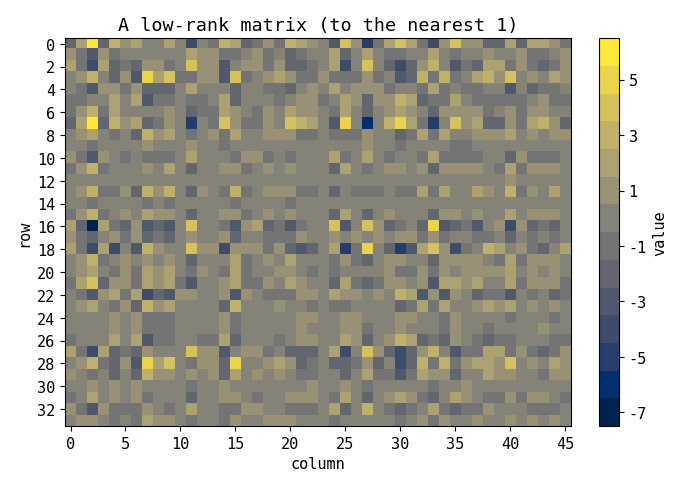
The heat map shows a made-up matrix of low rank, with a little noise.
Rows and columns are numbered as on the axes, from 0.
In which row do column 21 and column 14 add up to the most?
7
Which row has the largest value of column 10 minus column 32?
22
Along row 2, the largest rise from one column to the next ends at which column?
3
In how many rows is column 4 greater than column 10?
13
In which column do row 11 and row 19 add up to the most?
2
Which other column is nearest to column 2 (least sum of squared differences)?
20
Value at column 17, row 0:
-1
